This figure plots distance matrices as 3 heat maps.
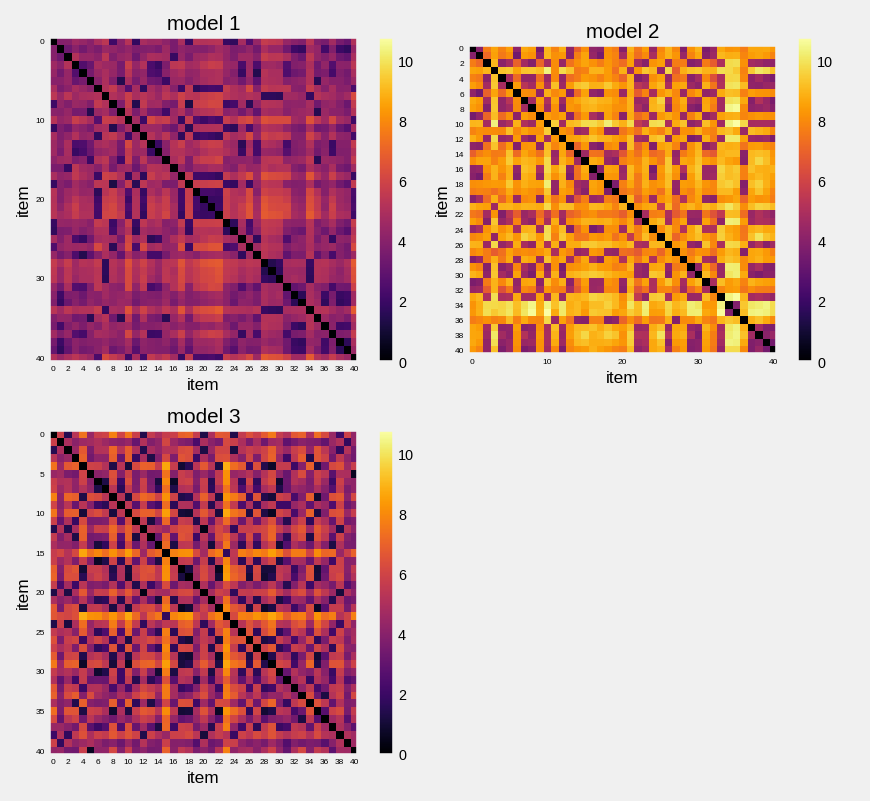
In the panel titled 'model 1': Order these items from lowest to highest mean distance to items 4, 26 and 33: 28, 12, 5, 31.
31, 5, 12, 28
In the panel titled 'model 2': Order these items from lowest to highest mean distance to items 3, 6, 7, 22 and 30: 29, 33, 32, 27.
29, 33, 32, 27
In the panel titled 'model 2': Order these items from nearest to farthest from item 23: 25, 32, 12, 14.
12, 32, 14, 25
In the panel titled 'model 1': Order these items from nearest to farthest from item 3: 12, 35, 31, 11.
31, 35, 11, 12
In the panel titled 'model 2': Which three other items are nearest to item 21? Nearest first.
3, 25, 27
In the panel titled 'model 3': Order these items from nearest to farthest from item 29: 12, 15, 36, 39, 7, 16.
36, 39, 7, 16, 12, 15
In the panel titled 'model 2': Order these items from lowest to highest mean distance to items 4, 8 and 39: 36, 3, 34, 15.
36, 15, 3, 34
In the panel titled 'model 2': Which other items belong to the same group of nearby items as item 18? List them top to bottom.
11, 14, 15, 19, 27, 36
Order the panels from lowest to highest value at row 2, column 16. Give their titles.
model 1, model 3, model 2
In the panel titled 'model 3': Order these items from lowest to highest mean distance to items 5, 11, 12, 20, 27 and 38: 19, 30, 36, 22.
19, 30, 36, 22
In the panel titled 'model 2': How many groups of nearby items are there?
5
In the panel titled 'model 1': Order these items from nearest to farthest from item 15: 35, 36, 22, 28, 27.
35, 27, 36, 28, 22
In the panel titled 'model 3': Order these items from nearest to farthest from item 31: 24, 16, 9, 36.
9, 16, 36, 24
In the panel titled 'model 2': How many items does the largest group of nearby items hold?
17
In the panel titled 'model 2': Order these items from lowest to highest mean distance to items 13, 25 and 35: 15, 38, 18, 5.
15, 18, 5, 38
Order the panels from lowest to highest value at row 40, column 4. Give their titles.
model 2, model 1, model 3
